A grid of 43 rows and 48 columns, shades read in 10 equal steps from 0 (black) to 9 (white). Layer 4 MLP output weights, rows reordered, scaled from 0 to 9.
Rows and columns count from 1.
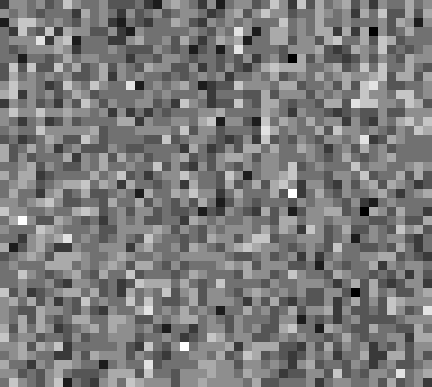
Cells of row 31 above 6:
3
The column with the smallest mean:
25
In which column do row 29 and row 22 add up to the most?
33
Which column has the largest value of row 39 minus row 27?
21
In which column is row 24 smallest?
41
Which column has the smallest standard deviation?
35
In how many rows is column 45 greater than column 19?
19
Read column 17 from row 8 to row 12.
6 4 4 5 5
